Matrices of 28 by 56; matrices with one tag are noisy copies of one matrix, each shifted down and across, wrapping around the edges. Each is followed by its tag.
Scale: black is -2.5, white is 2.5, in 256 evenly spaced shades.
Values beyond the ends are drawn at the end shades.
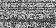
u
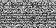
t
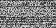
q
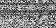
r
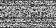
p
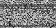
r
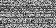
q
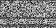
r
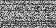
q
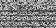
p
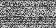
q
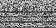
p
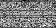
u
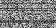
u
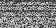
p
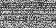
q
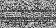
r
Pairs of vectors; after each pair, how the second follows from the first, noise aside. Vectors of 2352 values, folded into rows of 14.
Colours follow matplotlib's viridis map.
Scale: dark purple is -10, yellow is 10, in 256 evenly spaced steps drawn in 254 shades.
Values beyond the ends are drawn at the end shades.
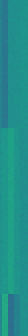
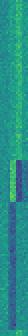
wrapped around, scaled up.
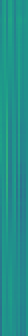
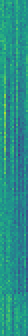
wrapped around, scaled up.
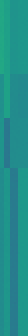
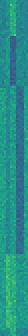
wrapped around, scaled up.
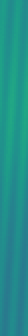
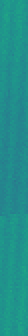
wrapped around, shrunk.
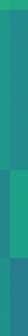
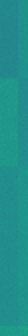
reversed, shrunk.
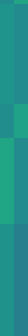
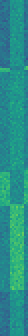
wrapped around, scaled up.
